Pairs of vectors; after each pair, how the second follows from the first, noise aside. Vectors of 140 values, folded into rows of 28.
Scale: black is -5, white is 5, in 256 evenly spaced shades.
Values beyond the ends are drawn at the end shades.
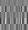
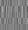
reversed, shrunk.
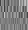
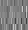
wrapped around, negated, partly zeroed.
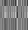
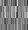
copied.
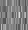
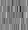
wrapped around, negated, partly zeroed.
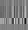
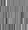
wrapped around, negated, partly zeroed.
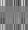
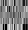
reversed, negated, scaled up.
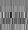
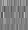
reversed, partly zeroed.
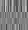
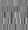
wrapped around, negated, partly zeroed.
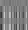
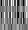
reversed, negated, scaled up.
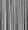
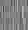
reversed, partly zeroed.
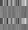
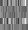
copied.
